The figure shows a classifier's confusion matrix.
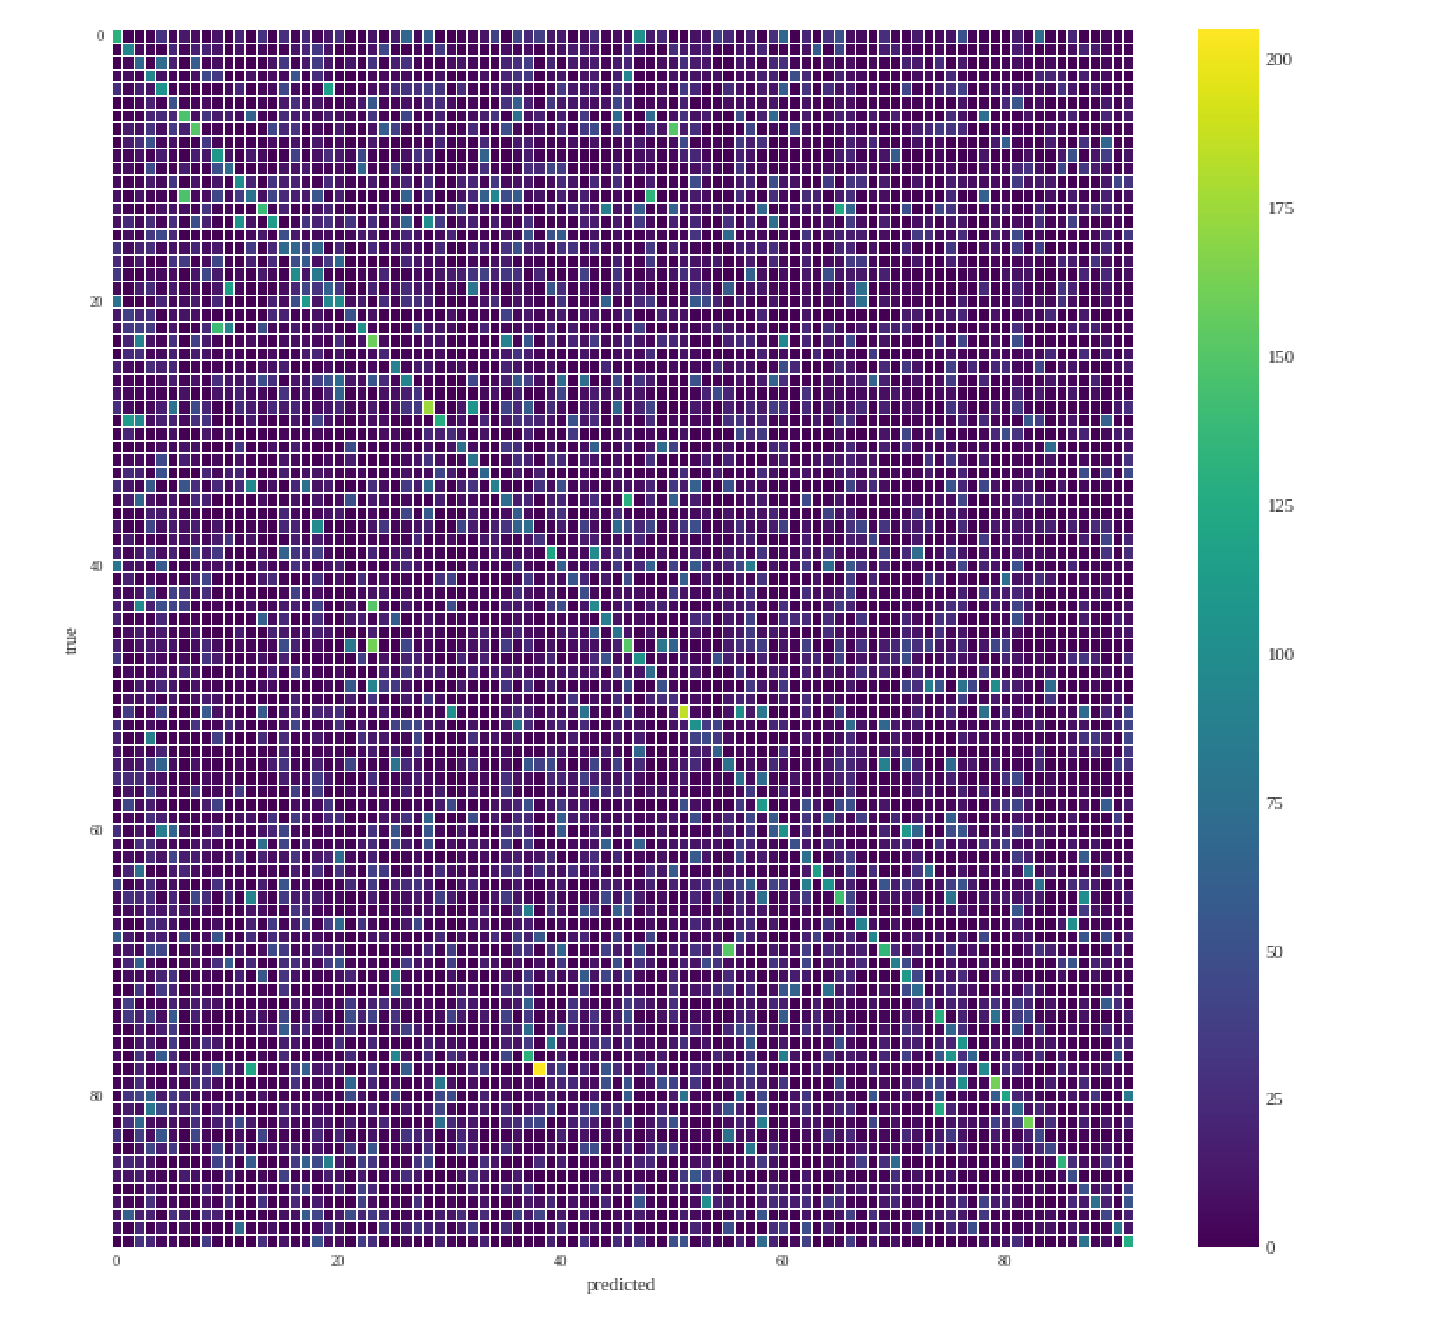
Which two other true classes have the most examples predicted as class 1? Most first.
29, 89
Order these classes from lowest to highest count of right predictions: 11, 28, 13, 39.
11, 39, 13, 28
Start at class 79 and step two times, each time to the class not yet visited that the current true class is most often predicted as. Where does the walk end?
39
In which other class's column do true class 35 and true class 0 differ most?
46
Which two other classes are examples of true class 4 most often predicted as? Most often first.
19, 60
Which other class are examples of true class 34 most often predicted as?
12
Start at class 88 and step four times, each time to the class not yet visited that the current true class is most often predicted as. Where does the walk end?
23
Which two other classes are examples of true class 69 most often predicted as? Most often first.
55, 40
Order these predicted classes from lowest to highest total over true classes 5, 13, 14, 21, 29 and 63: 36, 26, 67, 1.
67, 26, 36, 1
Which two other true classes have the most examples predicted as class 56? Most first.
51, 80
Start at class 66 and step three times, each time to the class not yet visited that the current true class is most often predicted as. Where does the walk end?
16
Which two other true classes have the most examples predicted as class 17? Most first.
20, 34
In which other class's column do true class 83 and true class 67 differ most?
86
